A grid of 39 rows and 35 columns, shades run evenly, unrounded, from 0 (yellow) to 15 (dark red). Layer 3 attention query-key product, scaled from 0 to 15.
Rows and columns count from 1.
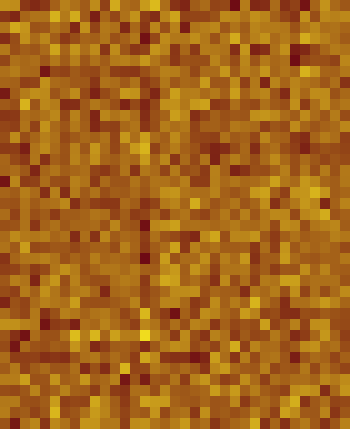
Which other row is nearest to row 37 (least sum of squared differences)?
38
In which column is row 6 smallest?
15
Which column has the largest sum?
1
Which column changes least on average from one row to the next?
34
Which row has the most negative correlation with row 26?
29
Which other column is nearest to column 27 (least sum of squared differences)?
32
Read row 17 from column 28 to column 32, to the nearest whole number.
4 7 8 5 6
